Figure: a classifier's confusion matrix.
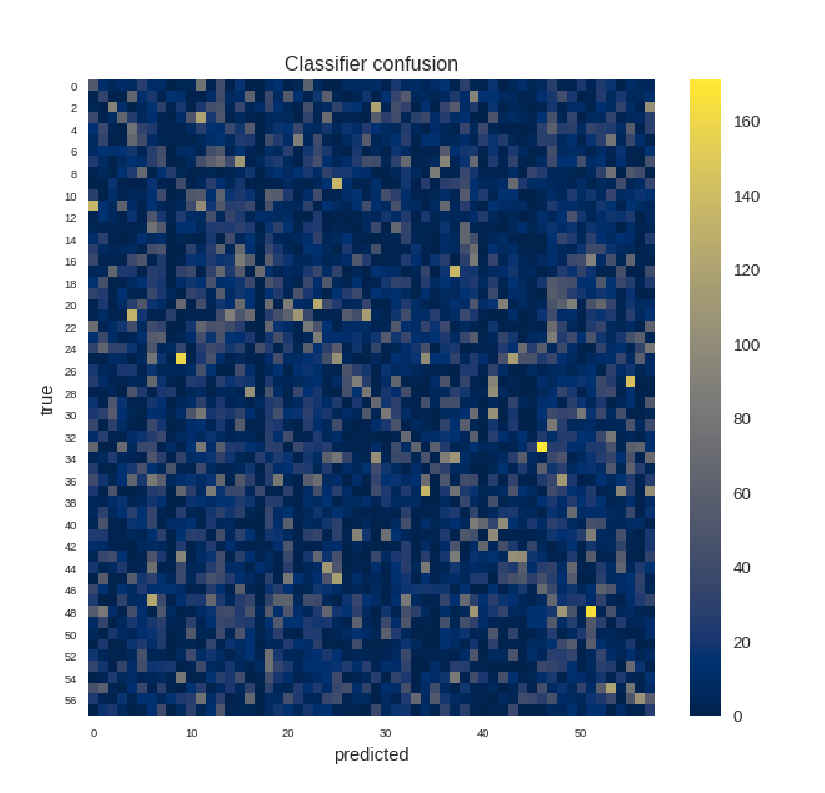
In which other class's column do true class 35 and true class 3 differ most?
11
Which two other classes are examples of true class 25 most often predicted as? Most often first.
9, 43
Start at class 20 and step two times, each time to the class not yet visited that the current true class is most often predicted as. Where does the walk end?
47
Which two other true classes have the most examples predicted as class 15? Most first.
7, 16
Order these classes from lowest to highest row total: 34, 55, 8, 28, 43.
8, 28, 55, 43, 34
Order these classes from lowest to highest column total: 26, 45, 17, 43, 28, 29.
17, 45, 26, 28, 29, 43
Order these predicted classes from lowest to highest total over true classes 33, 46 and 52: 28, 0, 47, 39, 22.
28, 22, 39, 47, 0
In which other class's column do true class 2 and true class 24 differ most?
29
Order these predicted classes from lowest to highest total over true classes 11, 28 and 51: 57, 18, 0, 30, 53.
57, 30, 53, 18, 0
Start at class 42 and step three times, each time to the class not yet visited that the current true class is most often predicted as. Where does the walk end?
49
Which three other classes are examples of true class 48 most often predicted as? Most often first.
51, 39, 1
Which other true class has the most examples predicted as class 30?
41
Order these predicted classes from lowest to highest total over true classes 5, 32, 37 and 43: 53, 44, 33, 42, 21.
33, 42, 21, 44, 53
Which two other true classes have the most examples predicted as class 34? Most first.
37, 25
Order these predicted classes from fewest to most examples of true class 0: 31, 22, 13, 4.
4, 31, 13, 22
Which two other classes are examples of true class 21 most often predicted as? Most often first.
4, 28
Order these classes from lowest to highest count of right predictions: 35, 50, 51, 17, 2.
50, 35, 51, 17, 2
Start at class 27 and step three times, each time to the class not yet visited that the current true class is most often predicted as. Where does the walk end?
18
